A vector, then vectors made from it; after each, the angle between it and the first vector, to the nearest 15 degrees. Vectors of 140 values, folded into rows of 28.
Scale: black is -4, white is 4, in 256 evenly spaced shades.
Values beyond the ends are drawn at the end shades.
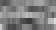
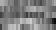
150 degrees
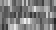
135 degrees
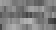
165 degrees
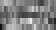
150 degrees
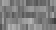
150 degrees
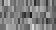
120 degrees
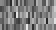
75 degrees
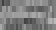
30 degrees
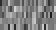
90 degrees
